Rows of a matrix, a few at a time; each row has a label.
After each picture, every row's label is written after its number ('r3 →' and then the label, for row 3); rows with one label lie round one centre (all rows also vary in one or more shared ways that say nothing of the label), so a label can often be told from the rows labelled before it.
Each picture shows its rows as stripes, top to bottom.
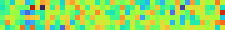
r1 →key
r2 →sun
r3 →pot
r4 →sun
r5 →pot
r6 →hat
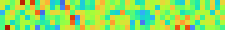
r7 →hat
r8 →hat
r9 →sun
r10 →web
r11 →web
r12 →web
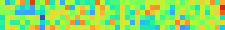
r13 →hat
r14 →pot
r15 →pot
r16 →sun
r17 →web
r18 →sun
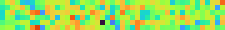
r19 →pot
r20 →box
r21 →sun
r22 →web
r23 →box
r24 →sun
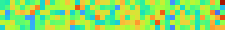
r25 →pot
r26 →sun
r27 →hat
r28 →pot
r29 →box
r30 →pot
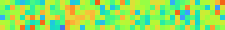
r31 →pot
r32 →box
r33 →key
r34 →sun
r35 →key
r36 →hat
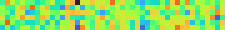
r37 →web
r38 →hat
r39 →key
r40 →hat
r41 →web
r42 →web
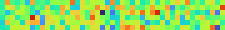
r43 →web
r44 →pot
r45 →box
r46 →sun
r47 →sun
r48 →box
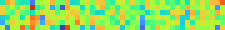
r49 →pot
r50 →hat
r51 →key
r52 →sun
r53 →sun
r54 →hat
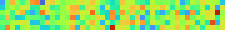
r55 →sun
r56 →box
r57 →key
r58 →web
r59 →box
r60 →web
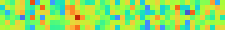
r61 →hat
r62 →key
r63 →key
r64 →sun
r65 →key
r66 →key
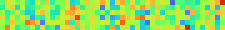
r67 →pot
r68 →box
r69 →key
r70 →box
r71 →sun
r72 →web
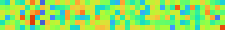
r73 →sun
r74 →key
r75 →sun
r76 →hat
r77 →sun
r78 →pot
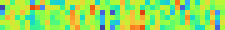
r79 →key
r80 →sun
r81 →box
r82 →box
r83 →box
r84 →box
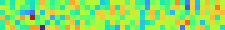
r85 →key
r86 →key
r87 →pot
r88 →hat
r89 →web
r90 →sun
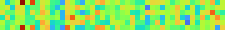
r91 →hat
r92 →key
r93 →hat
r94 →key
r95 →key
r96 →hat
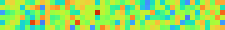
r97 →key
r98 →sun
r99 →pot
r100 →key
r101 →sun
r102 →pot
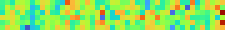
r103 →key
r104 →key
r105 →pot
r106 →box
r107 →pot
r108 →pot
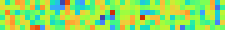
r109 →hat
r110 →hat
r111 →web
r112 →box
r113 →box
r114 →sun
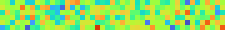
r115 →key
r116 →hat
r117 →web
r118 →hat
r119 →key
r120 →pot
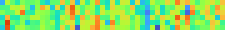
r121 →web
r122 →key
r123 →key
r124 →web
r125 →web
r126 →web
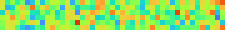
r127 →pot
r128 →hat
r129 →web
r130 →box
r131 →sun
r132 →pot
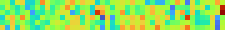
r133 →key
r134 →pot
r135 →pot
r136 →box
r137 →box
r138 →box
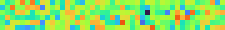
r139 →hat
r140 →sun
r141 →key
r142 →web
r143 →sun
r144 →pot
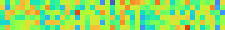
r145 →box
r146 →hat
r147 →sun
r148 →web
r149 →sun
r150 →web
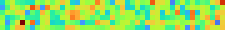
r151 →pot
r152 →sun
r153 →key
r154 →key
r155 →hat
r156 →key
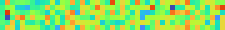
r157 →web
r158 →pot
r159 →web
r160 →hat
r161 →box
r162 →web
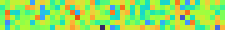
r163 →key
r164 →sun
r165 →web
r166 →sun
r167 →key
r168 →box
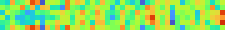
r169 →sun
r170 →hat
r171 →pot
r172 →pot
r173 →pot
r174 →sun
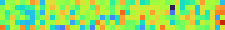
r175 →sun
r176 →pot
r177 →pot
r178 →box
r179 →pot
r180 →hat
